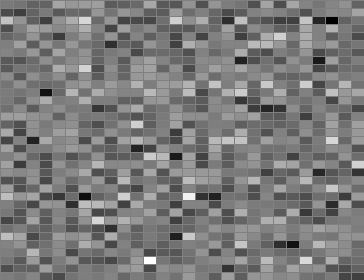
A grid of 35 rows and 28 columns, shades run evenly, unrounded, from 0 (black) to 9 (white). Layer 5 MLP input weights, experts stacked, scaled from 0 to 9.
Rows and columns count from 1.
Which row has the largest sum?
11
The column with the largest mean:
7
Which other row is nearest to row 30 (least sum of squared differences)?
17
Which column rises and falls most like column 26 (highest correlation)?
18
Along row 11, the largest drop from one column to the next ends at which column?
25
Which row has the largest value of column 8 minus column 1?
28
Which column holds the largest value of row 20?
12
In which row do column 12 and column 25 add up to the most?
33
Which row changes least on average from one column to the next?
29
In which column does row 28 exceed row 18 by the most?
3
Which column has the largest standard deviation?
26
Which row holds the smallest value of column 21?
14
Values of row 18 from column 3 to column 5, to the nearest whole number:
1 6 5
